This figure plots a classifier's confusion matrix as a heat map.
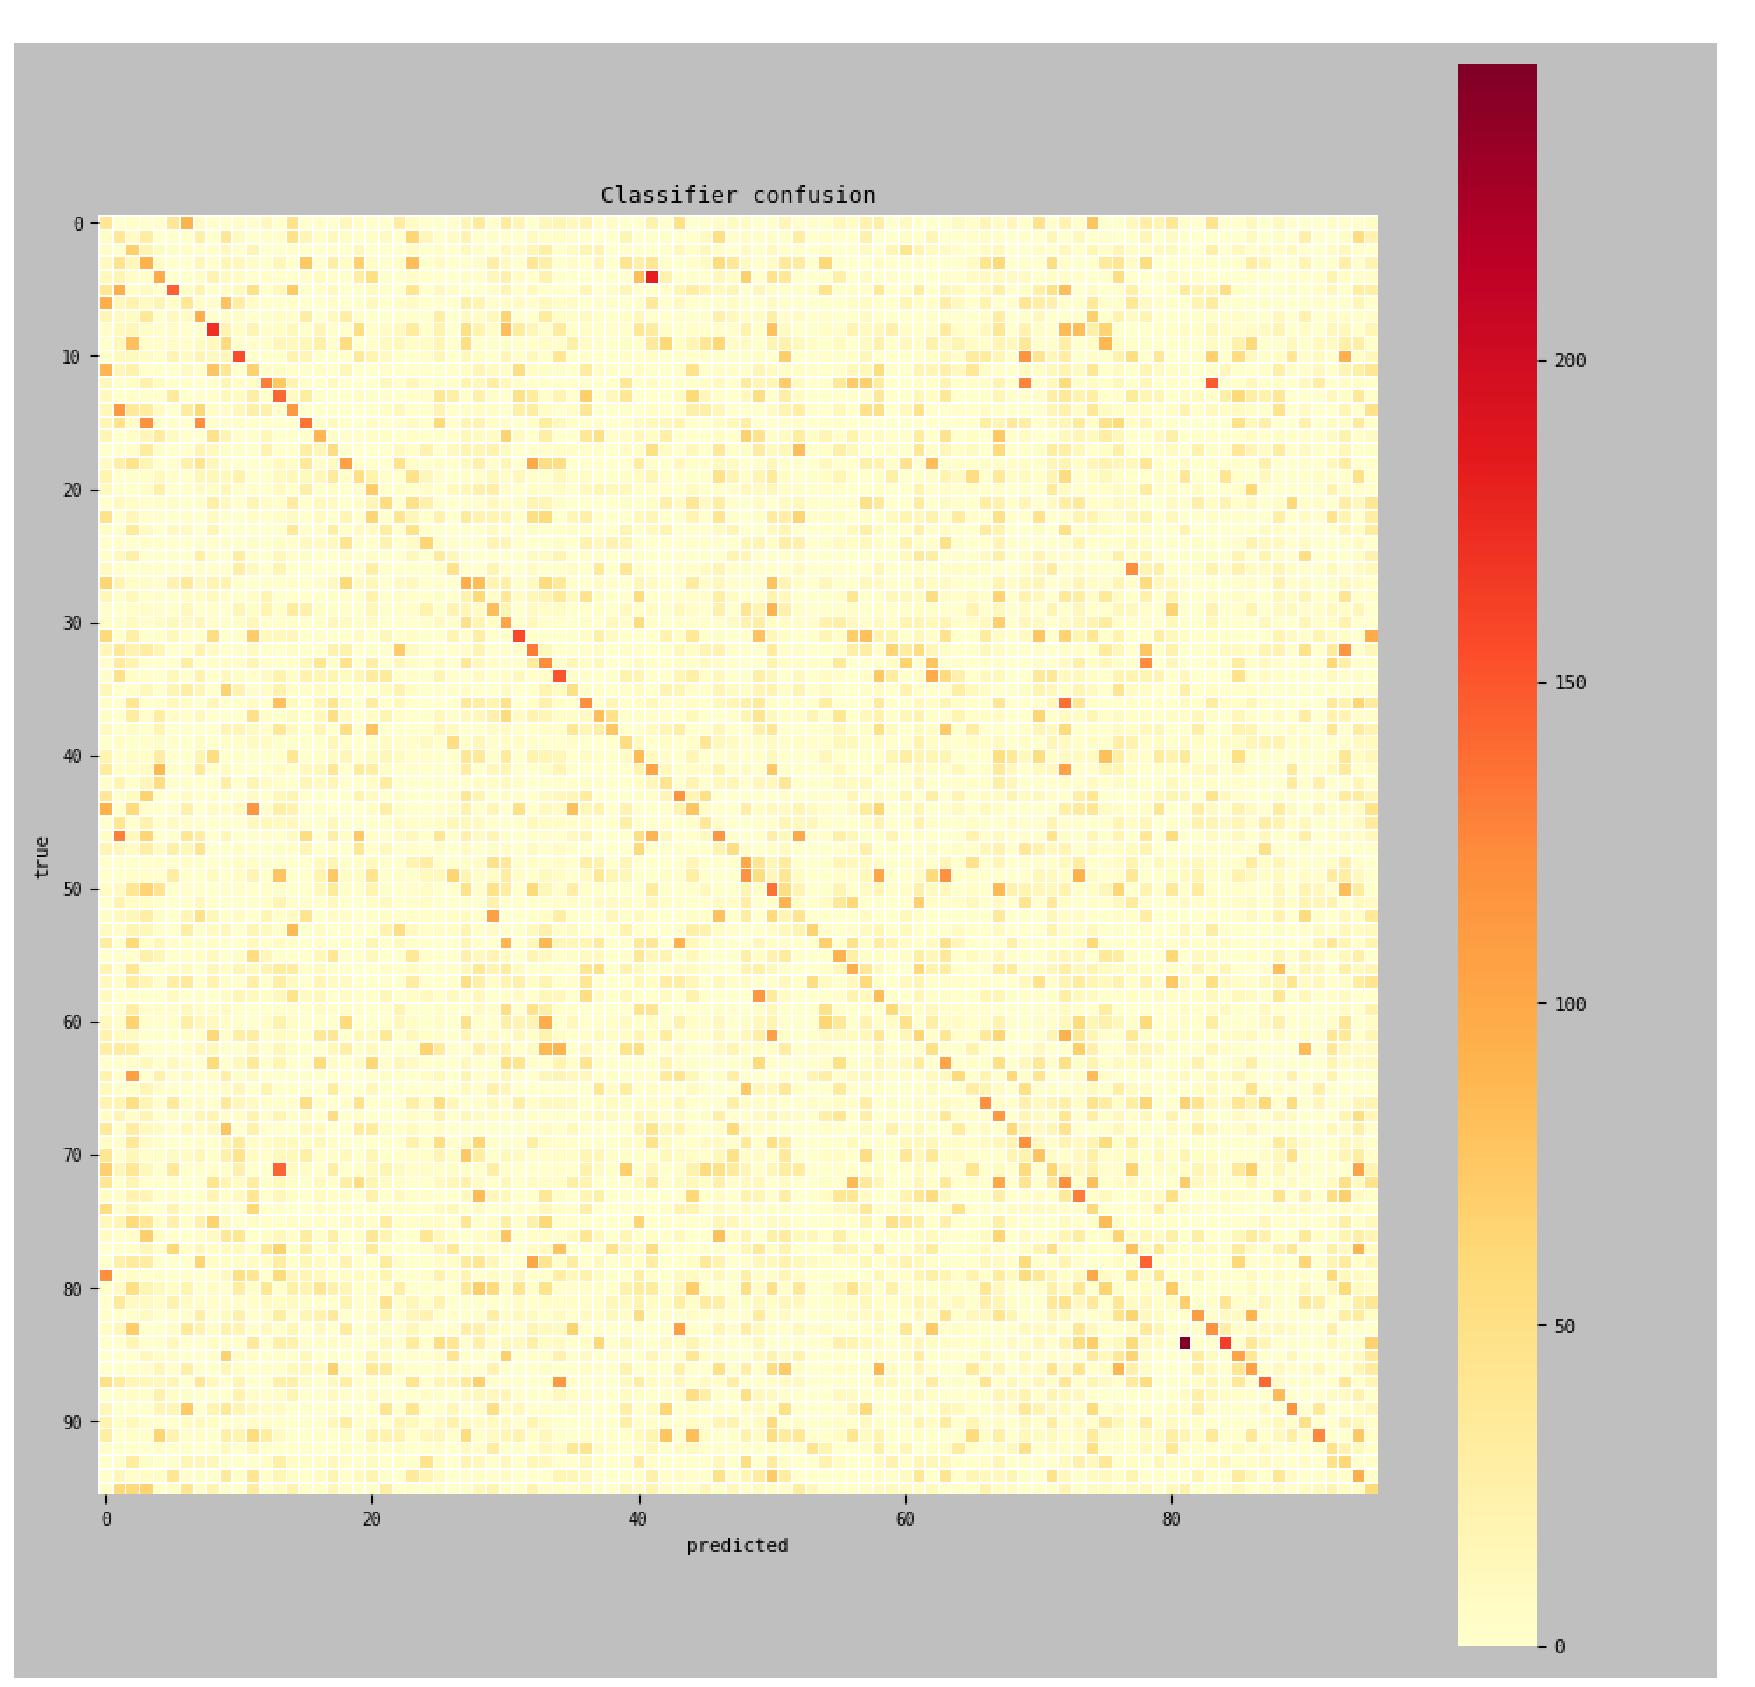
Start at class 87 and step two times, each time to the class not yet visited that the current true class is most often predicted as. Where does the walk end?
62
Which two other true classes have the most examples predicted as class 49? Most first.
58, 31
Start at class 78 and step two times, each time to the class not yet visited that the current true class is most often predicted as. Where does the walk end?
93
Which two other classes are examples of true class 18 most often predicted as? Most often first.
32, 62
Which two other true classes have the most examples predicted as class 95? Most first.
31, 84
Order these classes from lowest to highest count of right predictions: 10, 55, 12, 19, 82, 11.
19, 11, 55, 82, 12, 10
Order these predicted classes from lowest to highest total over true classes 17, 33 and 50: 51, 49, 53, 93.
53, 49, 51, 93
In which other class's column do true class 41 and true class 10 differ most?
69
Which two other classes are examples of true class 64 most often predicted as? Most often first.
2, 74
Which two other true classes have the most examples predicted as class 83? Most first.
12, 10
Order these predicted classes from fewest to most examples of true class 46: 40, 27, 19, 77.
77, 27, 40, 19
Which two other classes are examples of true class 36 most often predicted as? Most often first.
72, 13
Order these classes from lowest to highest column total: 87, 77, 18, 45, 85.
45, 87, 18, 85, 77
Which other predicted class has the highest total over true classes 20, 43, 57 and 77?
94
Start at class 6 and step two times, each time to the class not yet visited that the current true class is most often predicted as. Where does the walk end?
74
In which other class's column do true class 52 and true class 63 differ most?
29
